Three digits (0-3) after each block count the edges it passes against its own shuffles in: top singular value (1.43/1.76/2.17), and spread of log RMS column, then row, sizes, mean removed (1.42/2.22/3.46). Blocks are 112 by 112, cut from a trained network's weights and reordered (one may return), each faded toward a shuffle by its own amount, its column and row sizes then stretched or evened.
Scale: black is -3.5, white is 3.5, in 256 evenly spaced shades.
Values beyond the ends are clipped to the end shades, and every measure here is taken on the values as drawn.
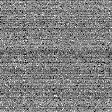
3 1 0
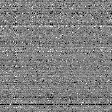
3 1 2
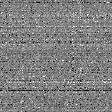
3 1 2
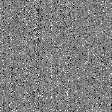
0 2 0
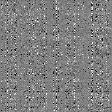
1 3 1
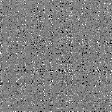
0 2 2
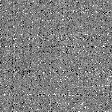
0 1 2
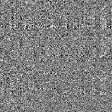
1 1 2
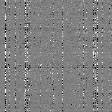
3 3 1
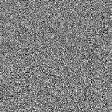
2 1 1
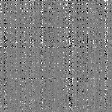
2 3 2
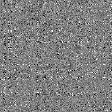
0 2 2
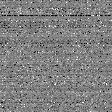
2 0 2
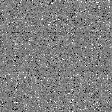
0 1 1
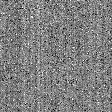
1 0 0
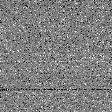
1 1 1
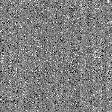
0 1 1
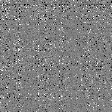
0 2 2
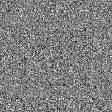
1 0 2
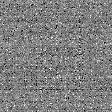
1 1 0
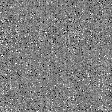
0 1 1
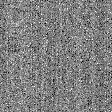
1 0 0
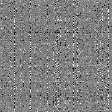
1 3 0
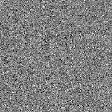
1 1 1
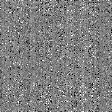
0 2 1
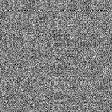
2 0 1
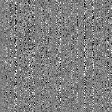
1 3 1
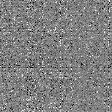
1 2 0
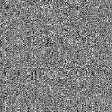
2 2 1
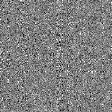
1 2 1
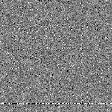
1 1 1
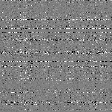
1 1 3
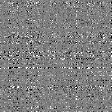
0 2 3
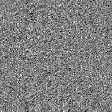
1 1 1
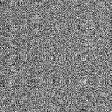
2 1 1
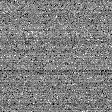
2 0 0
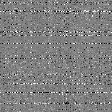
1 1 3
